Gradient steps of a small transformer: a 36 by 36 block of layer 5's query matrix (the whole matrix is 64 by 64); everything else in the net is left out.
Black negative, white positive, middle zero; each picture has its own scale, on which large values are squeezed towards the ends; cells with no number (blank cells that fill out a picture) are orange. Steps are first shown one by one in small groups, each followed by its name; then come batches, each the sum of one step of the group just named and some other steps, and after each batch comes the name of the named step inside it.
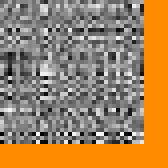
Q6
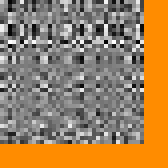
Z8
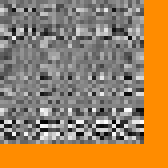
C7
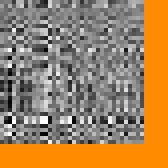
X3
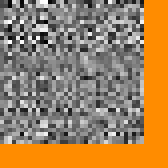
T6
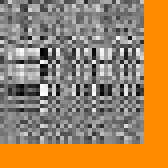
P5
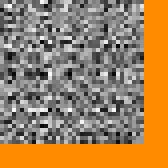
Q6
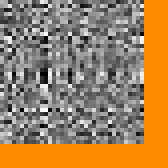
X3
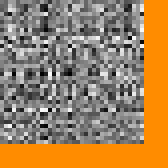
P5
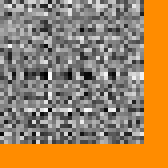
Q6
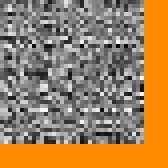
C7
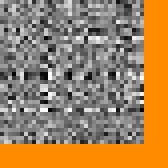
Q6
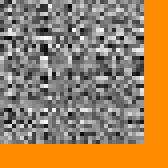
T6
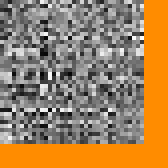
P5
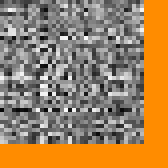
P5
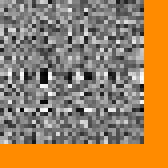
T6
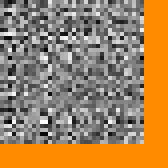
X3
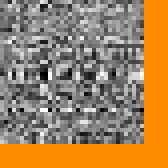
P5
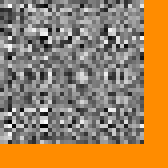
X3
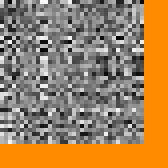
Z8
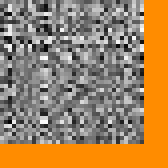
X3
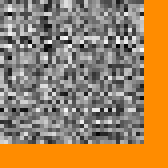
C7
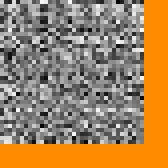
Q6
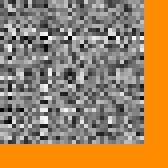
X3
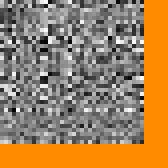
T6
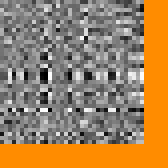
Q6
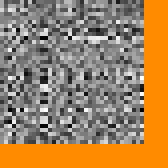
X3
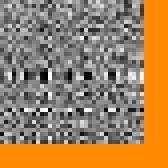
Q6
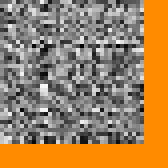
P5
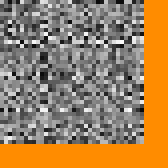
Z8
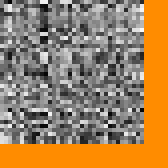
Z8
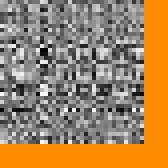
P5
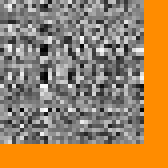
P5
